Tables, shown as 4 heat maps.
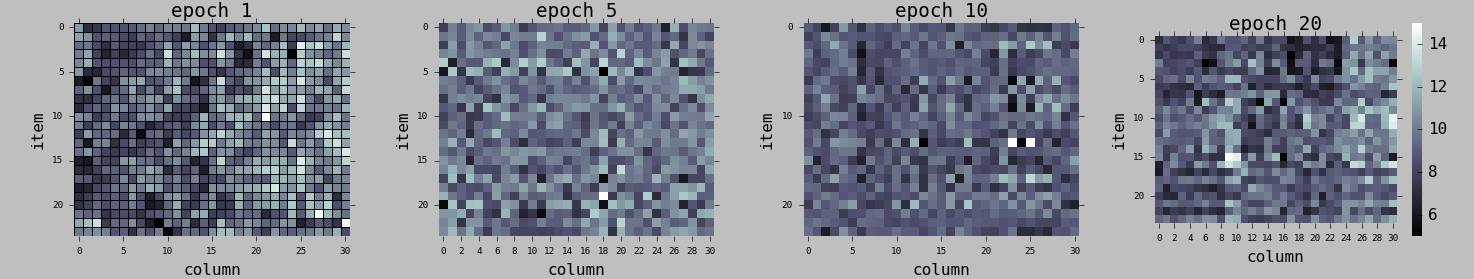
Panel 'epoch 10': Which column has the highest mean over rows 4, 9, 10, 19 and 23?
28
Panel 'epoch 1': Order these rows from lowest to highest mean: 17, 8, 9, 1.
1, 17, 9, 8
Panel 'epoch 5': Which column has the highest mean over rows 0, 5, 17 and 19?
1
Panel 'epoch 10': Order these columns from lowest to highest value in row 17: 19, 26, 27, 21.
19, 21, 26, 27
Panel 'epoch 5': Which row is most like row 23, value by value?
13
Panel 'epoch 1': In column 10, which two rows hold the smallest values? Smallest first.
23, 13
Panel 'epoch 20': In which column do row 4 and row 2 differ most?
28
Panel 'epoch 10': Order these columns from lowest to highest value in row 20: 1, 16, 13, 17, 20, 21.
17, 13, 20, 21, 1, 16
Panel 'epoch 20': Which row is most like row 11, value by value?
10
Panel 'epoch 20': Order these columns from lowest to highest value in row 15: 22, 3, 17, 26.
22, 3, 17, 26
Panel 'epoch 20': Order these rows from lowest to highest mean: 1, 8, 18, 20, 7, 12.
1, 7, 20, 8, 12, 18
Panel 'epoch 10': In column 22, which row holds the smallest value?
12
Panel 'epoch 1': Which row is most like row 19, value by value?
20
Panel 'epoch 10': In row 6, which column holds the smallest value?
23
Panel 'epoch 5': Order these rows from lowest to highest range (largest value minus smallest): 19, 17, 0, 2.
2, 0, 17, 19
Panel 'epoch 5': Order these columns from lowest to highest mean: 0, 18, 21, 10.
0, 10, 21, 18
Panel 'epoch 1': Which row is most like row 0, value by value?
5
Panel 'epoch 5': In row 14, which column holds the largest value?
30
